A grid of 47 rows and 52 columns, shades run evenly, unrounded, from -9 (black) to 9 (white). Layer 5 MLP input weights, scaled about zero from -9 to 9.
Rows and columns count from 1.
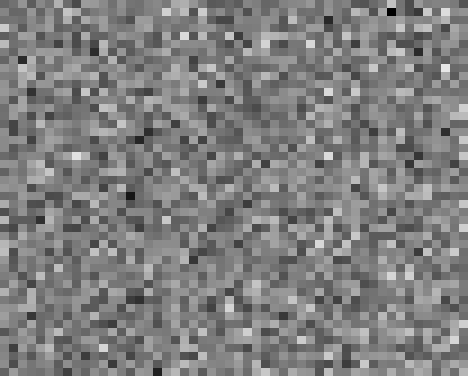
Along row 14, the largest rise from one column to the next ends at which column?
12
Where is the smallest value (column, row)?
44, 2
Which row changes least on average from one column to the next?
19
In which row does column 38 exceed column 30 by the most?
42
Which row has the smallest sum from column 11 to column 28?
18
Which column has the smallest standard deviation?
25
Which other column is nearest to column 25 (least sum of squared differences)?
9
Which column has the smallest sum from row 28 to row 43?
16
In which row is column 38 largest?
27
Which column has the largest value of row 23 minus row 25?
15
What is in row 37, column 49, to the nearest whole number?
4
